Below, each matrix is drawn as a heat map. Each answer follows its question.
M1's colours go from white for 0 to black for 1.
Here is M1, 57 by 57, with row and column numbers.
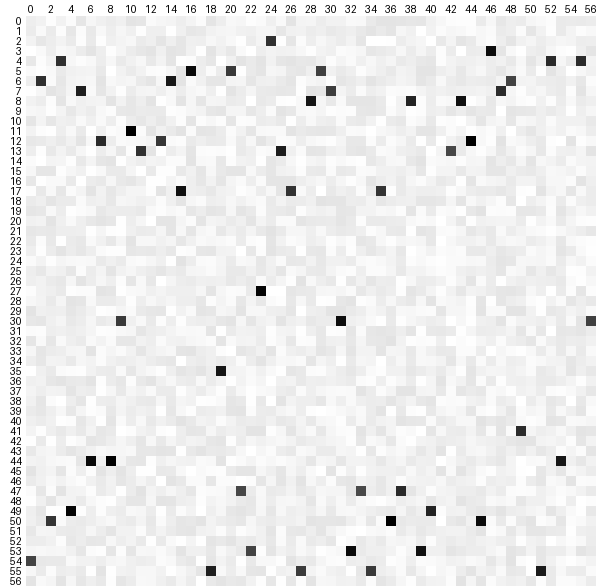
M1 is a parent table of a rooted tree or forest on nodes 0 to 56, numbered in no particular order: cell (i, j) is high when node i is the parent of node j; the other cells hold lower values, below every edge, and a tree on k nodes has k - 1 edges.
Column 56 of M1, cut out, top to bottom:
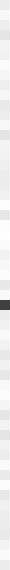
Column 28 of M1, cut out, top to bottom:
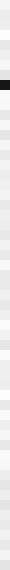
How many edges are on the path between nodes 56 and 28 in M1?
6
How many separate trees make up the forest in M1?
5
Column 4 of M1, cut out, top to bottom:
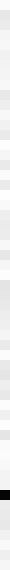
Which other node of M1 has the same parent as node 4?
40
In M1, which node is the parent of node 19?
35
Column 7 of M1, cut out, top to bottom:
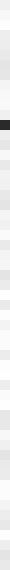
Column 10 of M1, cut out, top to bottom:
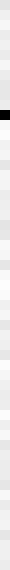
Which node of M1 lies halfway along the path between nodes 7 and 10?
13
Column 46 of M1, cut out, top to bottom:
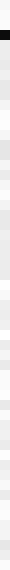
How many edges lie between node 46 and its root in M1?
4
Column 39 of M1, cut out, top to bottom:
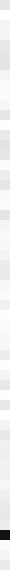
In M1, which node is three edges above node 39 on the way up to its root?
12
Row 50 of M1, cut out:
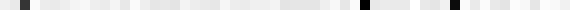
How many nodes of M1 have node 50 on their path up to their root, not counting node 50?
4
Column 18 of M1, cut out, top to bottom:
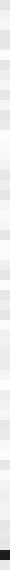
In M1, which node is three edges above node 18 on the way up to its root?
49
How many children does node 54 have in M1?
1
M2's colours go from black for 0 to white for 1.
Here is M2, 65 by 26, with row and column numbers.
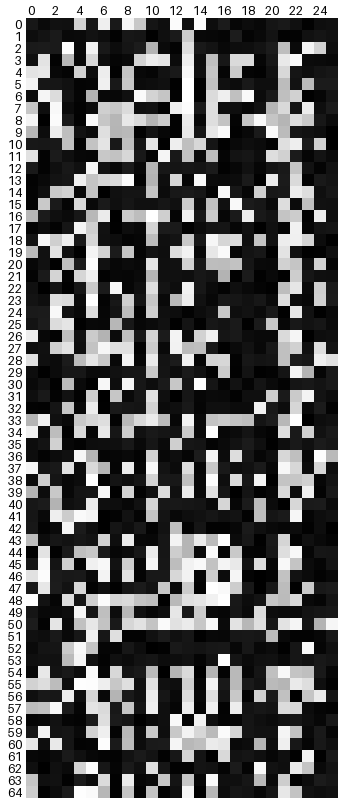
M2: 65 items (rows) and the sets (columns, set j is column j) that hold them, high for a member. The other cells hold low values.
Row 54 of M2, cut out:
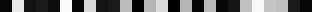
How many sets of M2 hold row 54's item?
12
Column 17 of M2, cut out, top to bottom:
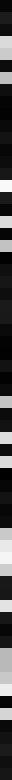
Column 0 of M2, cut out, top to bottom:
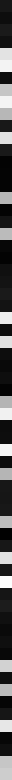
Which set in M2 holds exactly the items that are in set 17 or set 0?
15
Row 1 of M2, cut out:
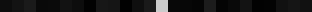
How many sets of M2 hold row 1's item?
1
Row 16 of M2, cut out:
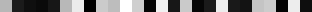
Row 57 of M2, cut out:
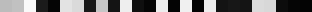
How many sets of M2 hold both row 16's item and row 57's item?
9
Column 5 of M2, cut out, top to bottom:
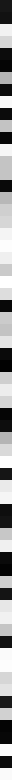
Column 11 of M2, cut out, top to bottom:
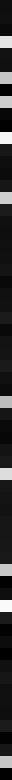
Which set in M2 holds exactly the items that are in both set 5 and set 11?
18
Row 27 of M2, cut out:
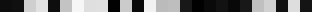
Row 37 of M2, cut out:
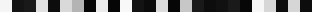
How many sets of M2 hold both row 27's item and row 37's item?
9
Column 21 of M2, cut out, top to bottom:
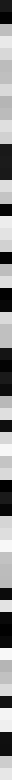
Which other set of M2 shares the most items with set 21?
13
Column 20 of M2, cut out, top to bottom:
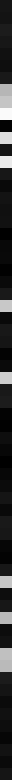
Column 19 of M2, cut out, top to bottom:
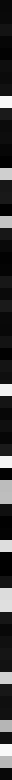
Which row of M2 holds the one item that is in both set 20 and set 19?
8
